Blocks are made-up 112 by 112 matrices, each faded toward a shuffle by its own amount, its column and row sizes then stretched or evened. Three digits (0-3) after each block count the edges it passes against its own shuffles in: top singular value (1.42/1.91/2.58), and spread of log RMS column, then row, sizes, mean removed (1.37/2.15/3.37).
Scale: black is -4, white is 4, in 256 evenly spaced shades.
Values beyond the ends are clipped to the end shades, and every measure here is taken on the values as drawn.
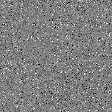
0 1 1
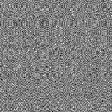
3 1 0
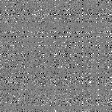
2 2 3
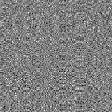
3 0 1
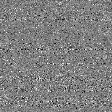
1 0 2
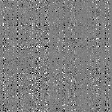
2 3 2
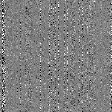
1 3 0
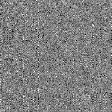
2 2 1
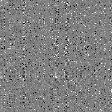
2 2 1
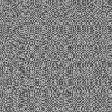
3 1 1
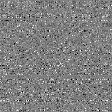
2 0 2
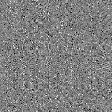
2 1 0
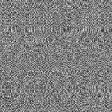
3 1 2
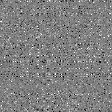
2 1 2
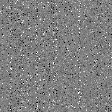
0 2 0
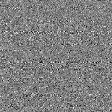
2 0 2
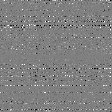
1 1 3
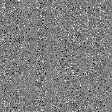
0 2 1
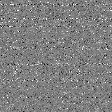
0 0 2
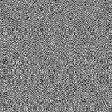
3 1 0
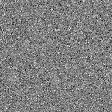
1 0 0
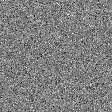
0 0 0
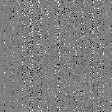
0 3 1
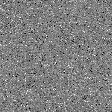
1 0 0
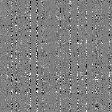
1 3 2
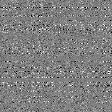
0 1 3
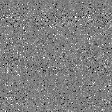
1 1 2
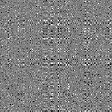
3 2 2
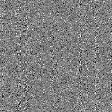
2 2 0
